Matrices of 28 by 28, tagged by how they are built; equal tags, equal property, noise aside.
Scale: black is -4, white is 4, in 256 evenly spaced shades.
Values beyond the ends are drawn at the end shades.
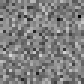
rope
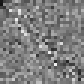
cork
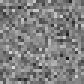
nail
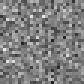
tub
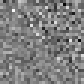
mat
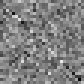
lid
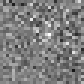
mat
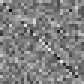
lid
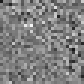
mat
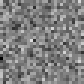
nail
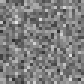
tub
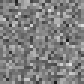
nail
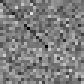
lid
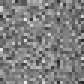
tub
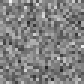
nail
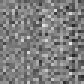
tub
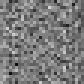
tub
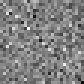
lid
